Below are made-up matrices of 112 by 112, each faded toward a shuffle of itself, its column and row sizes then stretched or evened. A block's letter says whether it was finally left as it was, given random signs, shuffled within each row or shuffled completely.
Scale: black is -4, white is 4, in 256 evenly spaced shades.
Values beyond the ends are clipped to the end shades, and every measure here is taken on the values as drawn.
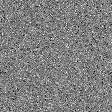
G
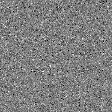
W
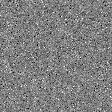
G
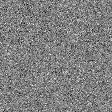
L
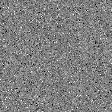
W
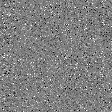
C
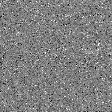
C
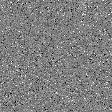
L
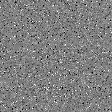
L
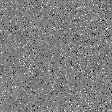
C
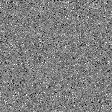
L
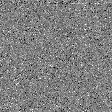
L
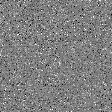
W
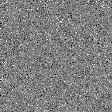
W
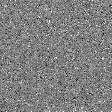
W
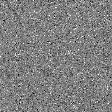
W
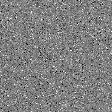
W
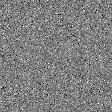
L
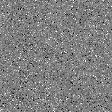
C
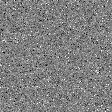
G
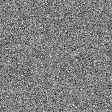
G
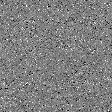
L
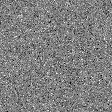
G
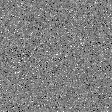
L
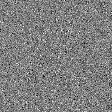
W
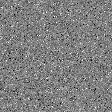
L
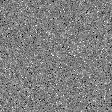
G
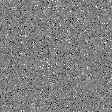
W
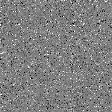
C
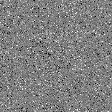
W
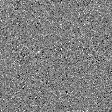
C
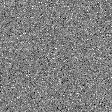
L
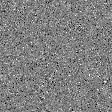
G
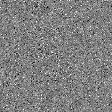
C
